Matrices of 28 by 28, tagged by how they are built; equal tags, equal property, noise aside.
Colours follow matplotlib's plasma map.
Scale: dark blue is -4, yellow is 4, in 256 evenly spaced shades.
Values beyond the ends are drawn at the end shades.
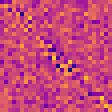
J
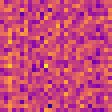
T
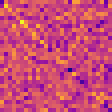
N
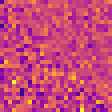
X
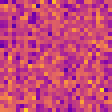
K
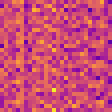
T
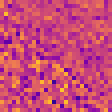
X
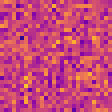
K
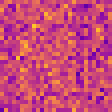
K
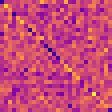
N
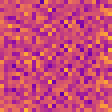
T
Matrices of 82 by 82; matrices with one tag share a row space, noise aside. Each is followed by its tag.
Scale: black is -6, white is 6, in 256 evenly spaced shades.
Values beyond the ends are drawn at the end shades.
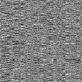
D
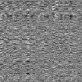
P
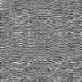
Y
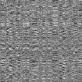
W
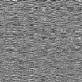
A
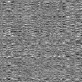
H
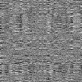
Y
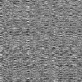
P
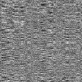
D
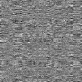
Y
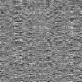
Y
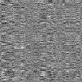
D
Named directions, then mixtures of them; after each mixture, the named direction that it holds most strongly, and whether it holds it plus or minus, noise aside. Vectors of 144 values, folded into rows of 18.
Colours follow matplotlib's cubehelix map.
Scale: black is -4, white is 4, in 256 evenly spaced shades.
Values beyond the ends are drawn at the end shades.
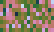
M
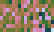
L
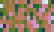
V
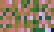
L, minus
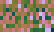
L, minus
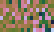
L, plus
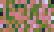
V, plus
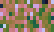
V, minus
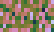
L, minus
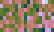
L, minus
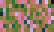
M, minus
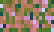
V, plus
